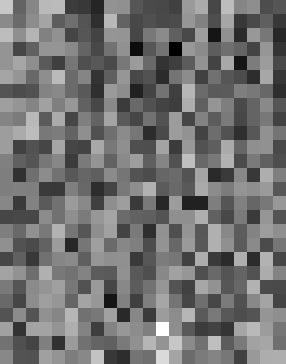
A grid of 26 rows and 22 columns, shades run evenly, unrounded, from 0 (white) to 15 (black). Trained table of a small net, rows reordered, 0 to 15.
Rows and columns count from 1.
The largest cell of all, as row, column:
4, 14
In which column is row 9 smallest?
3
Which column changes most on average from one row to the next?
15
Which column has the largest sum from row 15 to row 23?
12
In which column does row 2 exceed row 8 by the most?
17
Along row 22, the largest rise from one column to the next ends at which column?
9
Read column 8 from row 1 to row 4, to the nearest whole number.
13 12 11 11
